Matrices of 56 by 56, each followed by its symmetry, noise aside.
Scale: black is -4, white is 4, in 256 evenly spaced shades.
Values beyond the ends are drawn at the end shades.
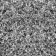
mirrored left to right.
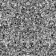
mirrored left to right.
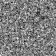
symmetric across the other diagonal.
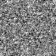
same after a half turn.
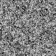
symmetric across the other diagonal.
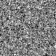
antisymmetric.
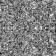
mirrored top to bottom.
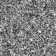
symmetric.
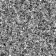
no symmetry.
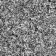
no symmetry.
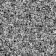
symmetric across the other diagonal.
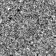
symmetric.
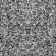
mirrored left to right.
